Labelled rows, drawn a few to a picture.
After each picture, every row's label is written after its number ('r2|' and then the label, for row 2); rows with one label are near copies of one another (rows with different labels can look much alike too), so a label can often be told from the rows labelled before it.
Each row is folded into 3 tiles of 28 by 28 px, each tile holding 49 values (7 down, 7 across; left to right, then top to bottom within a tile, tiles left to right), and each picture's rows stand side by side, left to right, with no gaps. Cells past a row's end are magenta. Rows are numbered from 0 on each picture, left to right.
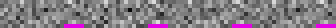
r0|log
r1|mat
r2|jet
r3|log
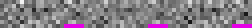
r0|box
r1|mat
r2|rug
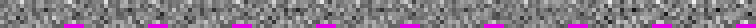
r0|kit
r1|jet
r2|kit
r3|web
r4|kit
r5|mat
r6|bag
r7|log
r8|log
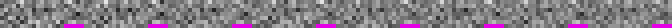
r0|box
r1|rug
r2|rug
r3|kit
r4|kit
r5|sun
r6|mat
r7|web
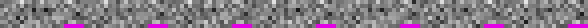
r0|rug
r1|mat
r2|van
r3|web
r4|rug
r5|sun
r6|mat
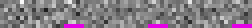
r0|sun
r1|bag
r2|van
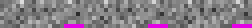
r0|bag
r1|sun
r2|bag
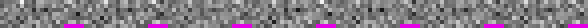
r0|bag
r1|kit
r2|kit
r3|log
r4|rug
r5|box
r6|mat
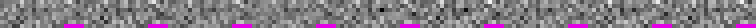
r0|bag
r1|kit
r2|kit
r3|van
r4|log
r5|web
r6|web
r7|box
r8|kit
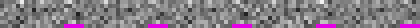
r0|bag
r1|web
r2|mat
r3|kit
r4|mat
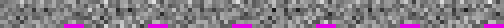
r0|rug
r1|box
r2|kit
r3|web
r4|rug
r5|log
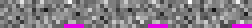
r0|log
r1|van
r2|sun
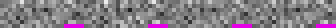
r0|rug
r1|van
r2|rug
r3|mat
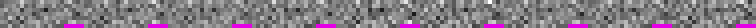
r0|mat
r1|log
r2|rug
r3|sun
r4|jet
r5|kit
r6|mat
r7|rug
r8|kit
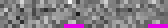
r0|log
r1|van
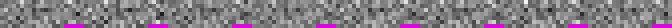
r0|log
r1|mat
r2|web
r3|web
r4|box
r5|van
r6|jet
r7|sun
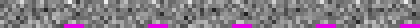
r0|kit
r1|sun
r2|rug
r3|log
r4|van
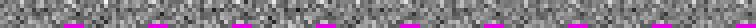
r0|jet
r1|bag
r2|van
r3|van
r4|bag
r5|jet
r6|jet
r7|mat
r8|bag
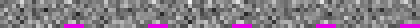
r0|mat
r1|jet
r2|jet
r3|mat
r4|sun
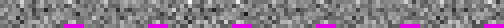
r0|log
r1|web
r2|log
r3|box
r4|kit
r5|kit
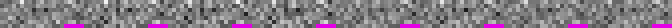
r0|van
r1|bag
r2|log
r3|jet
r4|kit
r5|rug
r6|van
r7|bag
